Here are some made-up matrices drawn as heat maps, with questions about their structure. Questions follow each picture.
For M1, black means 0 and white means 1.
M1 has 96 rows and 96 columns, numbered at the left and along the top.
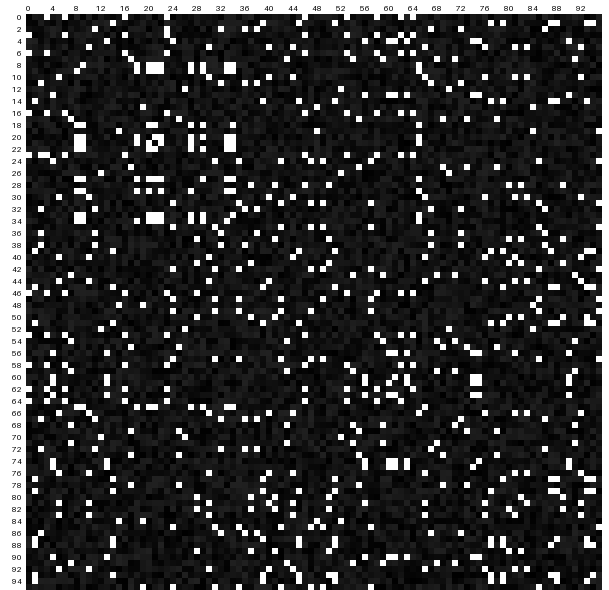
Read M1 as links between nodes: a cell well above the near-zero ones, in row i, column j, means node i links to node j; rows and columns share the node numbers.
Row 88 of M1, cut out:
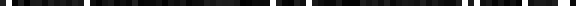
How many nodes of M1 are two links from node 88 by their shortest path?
2
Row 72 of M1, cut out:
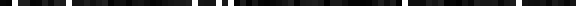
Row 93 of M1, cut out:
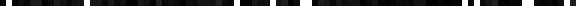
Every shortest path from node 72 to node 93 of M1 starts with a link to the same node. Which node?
node 2
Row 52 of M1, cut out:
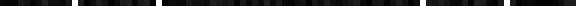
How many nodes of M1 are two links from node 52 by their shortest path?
3
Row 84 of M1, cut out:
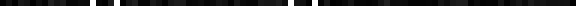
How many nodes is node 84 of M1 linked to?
4
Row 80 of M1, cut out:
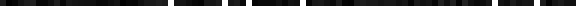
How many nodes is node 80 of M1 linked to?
6
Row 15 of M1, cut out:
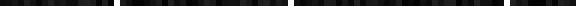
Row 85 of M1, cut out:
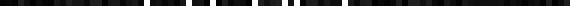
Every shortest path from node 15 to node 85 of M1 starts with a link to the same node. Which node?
node 19
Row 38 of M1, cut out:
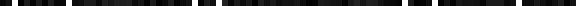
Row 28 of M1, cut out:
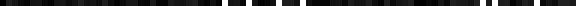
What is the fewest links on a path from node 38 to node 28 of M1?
4
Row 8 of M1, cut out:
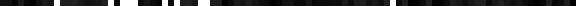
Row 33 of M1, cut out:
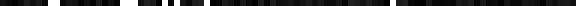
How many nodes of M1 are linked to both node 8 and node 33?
8
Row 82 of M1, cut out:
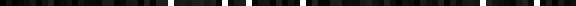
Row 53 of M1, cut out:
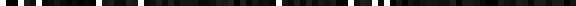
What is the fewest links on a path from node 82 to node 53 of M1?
3
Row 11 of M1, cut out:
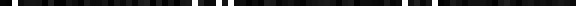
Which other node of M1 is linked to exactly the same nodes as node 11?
node 86
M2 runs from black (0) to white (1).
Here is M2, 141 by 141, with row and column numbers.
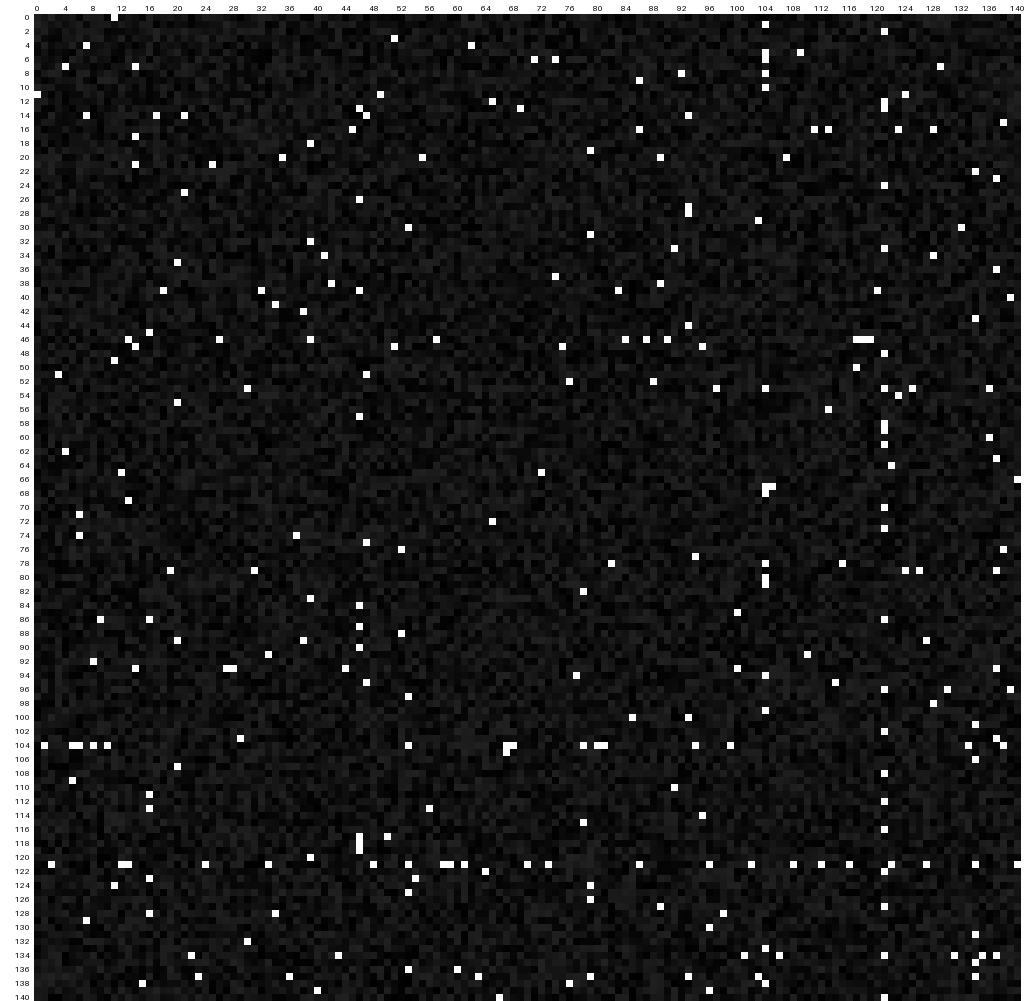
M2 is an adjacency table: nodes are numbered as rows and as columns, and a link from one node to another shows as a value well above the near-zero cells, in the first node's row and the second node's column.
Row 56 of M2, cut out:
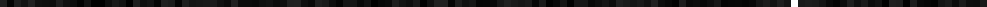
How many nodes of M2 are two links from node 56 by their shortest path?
1
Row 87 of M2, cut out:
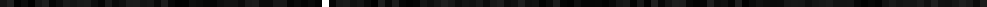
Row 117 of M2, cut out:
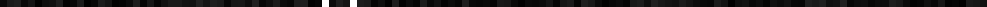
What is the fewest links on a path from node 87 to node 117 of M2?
2
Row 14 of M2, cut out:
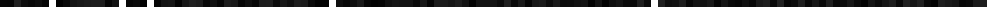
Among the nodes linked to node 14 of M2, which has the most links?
node 93
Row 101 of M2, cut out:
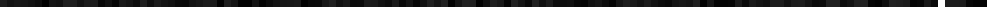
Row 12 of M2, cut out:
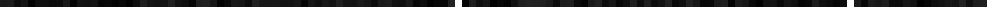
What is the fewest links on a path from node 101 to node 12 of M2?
3
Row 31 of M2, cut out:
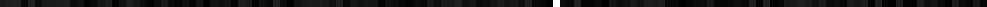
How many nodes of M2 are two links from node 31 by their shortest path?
4
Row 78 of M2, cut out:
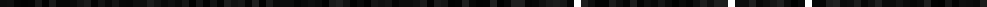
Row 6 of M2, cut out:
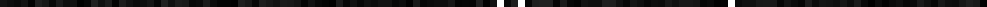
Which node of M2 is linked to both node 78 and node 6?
node 104
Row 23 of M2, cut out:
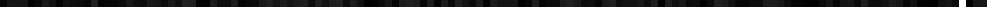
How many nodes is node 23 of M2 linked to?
1
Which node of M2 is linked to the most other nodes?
node 121
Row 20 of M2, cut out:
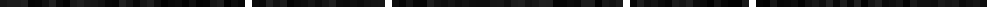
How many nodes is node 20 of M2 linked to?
4
